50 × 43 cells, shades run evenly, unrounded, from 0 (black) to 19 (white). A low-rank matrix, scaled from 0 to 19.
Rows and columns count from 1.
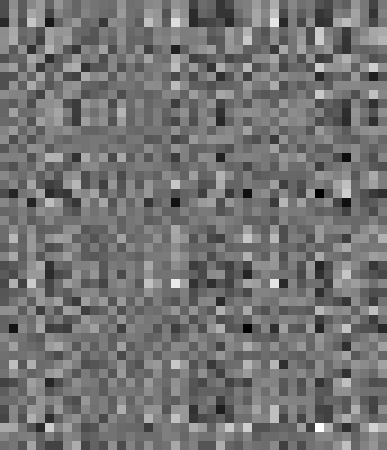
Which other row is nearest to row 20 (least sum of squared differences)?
49
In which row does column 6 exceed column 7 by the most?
48
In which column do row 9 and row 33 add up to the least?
36
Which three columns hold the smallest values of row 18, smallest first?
39, 25, 9
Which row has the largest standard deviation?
3
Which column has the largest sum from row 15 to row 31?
4
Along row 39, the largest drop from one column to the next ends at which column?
15
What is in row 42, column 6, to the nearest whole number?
11
